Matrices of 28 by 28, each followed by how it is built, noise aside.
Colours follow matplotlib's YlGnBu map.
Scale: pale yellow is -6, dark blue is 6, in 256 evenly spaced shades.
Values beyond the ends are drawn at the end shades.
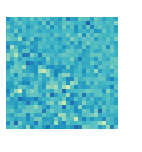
lower triangular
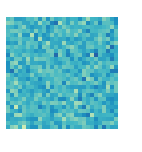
noise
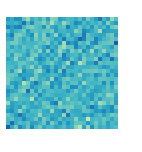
Hankel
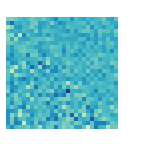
lower triangular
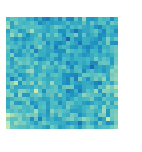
smooth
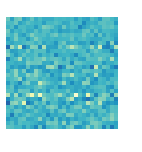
uneven rows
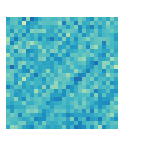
Hankel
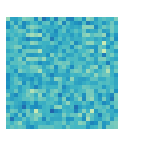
blocks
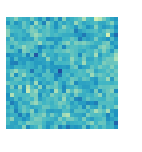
smooth
